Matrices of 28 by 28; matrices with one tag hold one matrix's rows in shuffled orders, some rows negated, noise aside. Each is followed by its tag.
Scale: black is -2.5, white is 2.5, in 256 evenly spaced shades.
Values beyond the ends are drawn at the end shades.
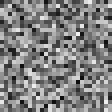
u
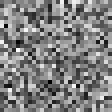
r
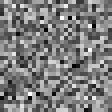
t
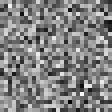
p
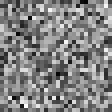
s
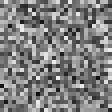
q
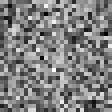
r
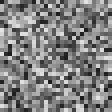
u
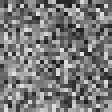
p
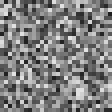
p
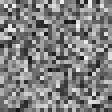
t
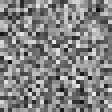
t
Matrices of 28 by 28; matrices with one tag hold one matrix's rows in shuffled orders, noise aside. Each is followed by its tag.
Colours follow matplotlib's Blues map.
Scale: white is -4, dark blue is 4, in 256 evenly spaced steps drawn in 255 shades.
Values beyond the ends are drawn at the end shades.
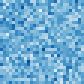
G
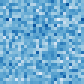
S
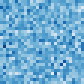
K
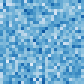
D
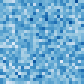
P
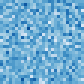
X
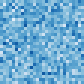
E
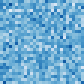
K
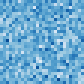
S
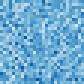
E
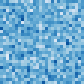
G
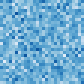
E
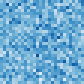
S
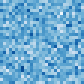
G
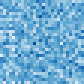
P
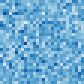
E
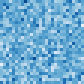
X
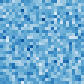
G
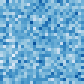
P
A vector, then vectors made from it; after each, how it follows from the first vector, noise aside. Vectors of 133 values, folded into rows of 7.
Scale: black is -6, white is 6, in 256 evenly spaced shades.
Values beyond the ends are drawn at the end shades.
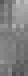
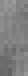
reversed, negated, shrunk.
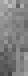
reversed, negated.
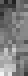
reversed, scaled up.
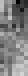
negated, scaled up.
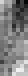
negated, scaled up.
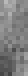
reversed, negated.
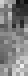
negated, scaled up.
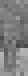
wrapped around.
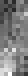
reversed, scaled up.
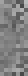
sign-scrambled.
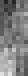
reversed, scaled up.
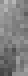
reversed, negated.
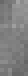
shrunk.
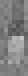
wrapped around.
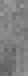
reversed, negated, shrunk.
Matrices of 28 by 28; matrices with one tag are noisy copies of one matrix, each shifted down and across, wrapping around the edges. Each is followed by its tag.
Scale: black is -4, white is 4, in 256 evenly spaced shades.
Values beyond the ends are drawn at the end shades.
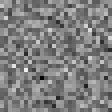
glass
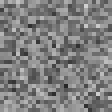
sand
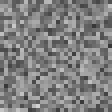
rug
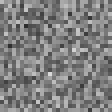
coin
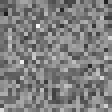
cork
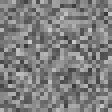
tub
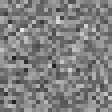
sand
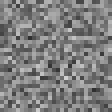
sand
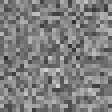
glass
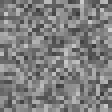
tub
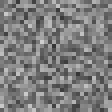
glass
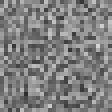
coin
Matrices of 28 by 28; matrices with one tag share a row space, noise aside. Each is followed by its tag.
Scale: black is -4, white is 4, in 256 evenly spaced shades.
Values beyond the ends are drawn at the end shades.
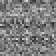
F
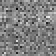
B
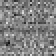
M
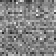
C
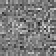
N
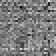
N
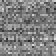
C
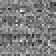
N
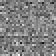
F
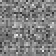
B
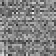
C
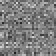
C
